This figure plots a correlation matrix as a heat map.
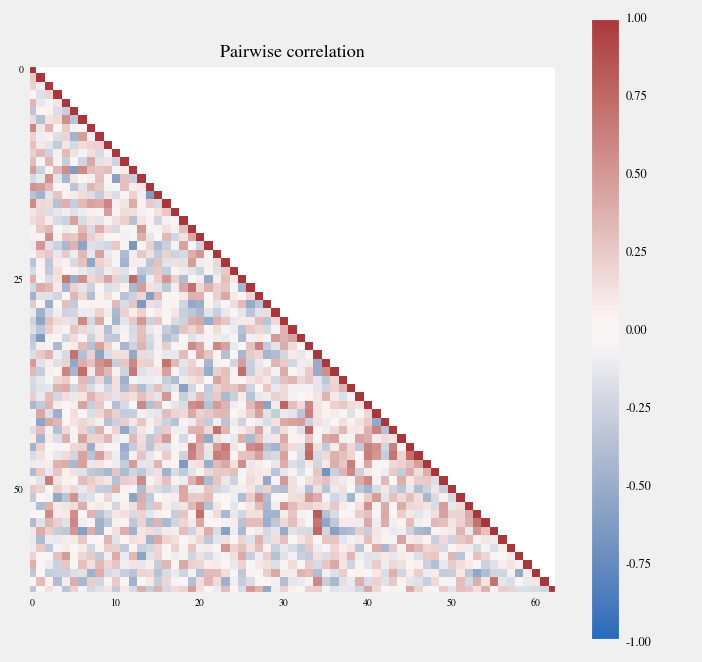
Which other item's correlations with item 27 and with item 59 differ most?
0
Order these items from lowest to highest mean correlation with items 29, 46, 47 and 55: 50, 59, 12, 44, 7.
50, 59, 7, 12, 44
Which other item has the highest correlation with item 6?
36
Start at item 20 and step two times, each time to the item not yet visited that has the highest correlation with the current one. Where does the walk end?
34
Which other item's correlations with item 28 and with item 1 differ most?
26
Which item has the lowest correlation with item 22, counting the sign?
11
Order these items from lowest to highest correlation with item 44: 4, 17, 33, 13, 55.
55, 17, 13, 33, 4
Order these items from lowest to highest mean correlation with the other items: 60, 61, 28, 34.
28, 60, 61, 34
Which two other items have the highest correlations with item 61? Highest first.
55, 34
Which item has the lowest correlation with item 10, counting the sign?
13
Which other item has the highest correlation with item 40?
30
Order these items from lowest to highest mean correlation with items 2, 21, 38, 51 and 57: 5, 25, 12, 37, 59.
12, 25, 59, 37, 5
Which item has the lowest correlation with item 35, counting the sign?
48
